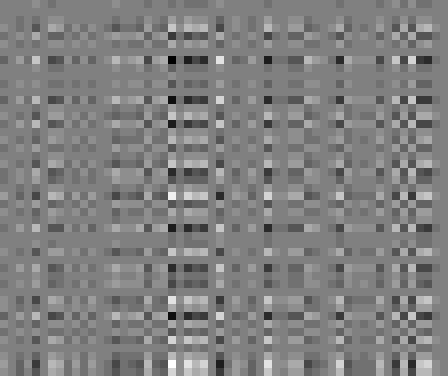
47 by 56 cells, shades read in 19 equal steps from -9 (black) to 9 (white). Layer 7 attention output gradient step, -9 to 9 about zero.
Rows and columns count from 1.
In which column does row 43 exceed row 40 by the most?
22
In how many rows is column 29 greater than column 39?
20
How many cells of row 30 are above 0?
1
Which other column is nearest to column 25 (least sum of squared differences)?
51
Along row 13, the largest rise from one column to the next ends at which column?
52
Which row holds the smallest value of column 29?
46
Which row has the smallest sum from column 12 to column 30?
8
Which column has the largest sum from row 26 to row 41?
28
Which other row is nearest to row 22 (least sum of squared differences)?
34
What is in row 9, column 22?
-2
